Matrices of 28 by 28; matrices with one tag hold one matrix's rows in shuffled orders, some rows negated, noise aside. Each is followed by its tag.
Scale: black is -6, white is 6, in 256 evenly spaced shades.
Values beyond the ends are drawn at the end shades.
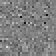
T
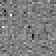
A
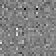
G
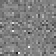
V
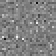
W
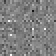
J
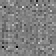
W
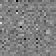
G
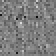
G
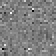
A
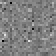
A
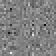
J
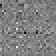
G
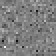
W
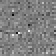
V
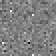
A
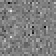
J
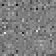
W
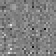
J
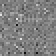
G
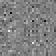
J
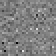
W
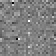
V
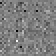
G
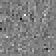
T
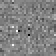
V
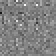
G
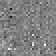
J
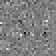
T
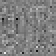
W
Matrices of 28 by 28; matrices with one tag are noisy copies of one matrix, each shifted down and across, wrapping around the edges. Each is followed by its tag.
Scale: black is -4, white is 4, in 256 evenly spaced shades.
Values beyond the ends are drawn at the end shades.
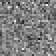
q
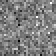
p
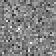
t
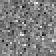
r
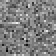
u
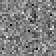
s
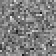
q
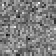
u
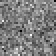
p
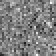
r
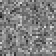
u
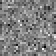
q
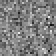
r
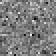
q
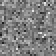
s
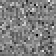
s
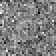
p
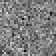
r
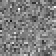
u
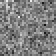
p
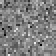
p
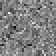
q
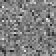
q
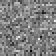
u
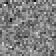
q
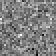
u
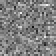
u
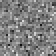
t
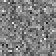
s
